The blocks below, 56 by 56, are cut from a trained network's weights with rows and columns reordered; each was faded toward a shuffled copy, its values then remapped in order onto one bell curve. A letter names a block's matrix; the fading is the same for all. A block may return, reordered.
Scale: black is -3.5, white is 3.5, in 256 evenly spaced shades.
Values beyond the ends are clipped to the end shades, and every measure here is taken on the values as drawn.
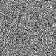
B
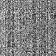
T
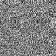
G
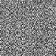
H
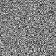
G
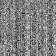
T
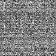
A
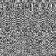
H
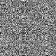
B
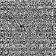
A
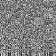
H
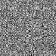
B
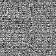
A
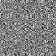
H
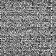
A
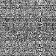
A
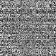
A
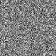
G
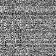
A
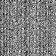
T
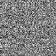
B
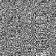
H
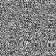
H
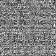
A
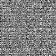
A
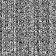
T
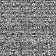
A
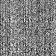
T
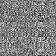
H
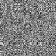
H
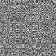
H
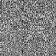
G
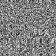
G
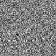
B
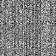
T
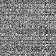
A
